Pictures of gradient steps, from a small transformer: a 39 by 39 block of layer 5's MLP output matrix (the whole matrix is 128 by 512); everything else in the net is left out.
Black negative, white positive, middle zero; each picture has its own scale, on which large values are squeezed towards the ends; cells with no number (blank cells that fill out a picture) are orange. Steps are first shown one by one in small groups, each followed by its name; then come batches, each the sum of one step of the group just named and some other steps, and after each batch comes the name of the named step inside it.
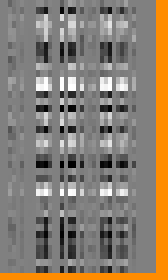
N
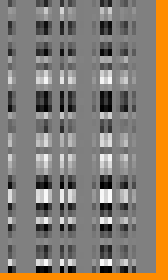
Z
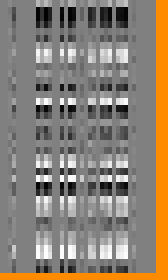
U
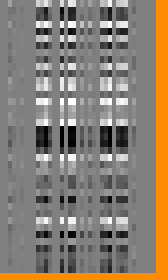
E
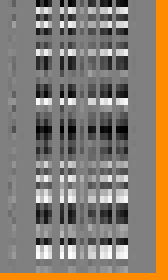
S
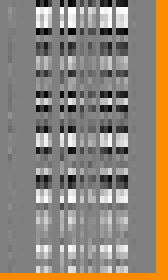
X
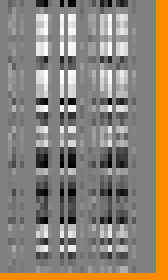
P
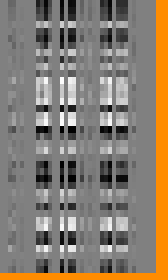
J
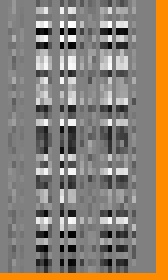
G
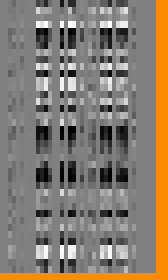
J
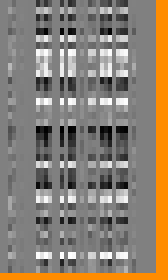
S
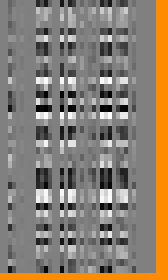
Z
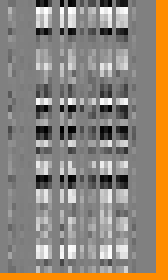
X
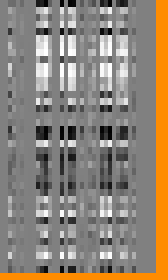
P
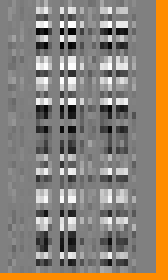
G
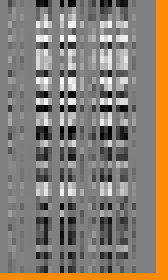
N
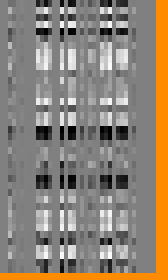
J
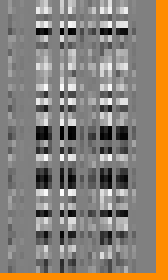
E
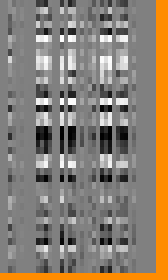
E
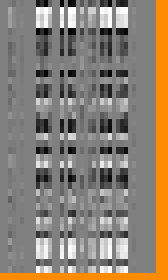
X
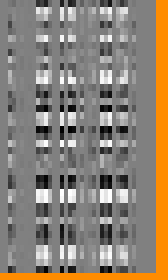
Z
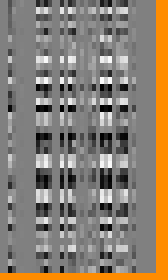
Z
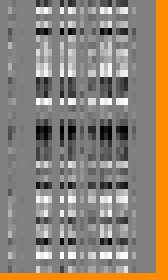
S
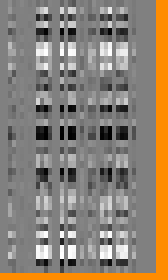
U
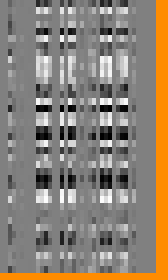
G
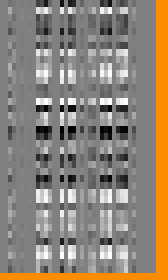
J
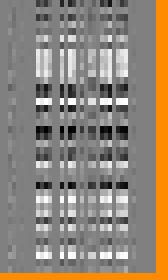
U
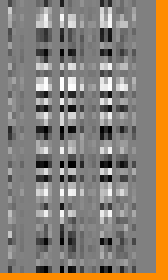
N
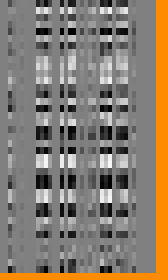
Z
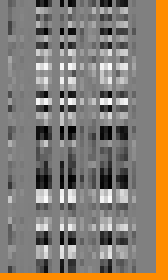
J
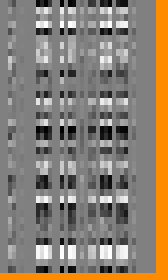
S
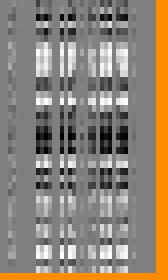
U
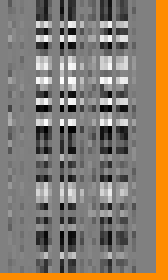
N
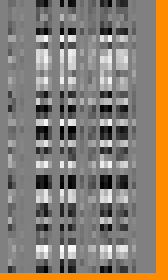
Z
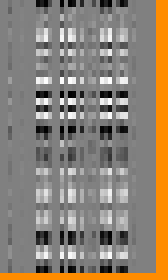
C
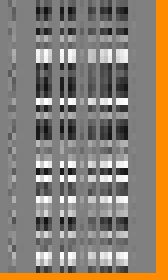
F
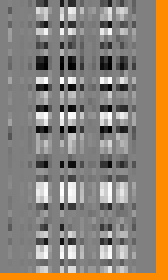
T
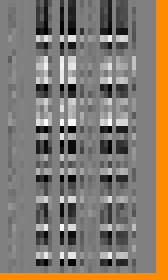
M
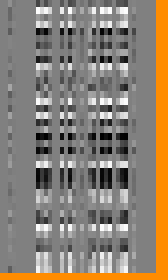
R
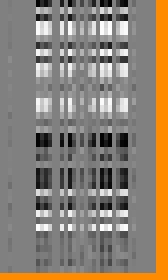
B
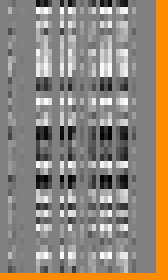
B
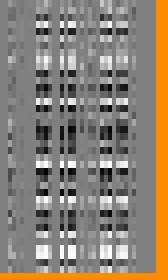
F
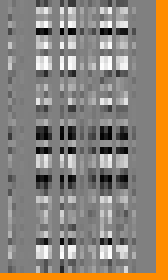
R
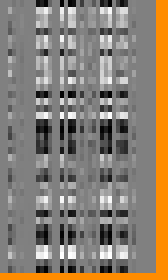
C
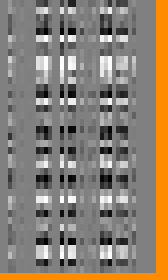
M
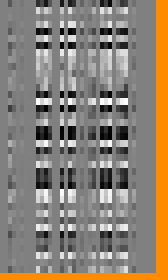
R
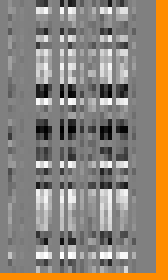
C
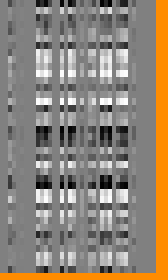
B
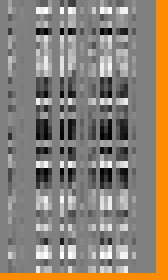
R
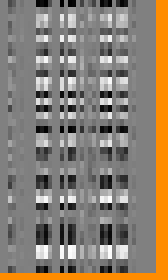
C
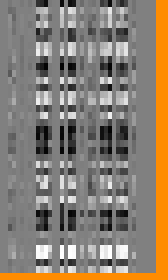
T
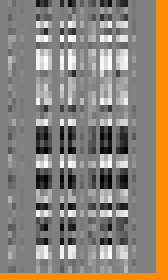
B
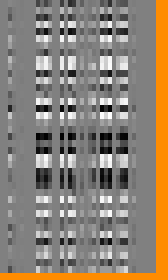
R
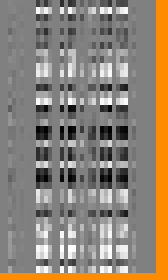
R
